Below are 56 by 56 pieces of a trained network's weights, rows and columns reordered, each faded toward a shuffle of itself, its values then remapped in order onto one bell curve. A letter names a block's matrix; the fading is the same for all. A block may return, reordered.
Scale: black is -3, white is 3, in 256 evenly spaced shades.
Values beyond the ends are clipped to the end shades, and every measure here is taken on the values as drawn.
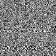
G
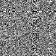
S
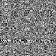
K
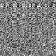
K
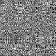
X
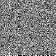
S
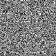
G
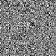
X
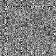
S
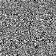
G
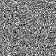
X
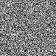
G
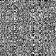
X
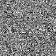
G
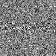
G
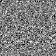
G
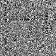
S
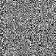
S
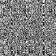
X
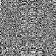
K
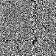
S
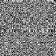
K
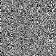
S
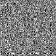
S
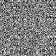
X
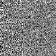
S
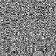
K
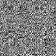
K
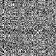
X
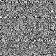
G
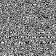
G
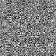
X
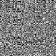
K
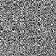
X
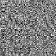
K
